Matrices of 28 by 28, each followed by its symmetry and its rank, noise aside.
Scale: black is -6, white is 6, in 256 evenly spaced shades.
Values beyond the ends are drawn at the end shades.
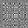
symmetric, rank two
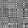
antisymmetric, rank two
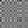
symmetric, rank one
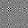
symmetric, rank one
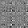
no symmetry, rank three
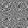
symmetric, rank two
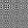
antisymmetric, rank two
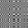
no symmetry, rank one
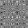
no symmetry, rank three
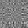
antisymmetric, rank two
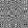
no symmetry, rank three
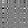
no symmetry, rank one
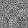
symmetric, rank three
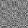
no symmetry, rank two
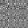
no symmetry, rank three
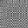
symmetric, rank one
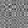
no symmetry, rank two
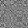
symmetric, rank three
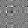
symmetric, rank one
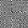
no symmetry, rank three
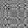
symmetric, rank two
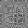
symmetric, rank three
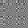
antisymmetric, rank two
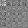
symmetric, rank two
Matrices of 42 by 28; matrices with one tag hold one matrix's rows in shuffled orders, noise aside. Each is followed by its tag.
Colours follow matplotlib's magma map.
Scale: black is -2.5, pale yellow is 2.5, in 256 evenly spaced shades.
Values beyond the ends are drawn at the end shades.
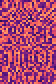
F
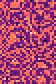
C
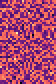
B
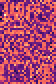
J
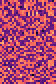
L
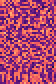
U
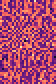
F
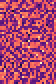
U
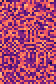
L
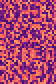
U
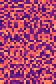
J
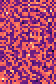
U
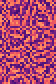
C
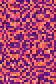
C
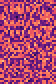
J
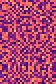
F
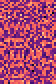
J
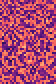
L
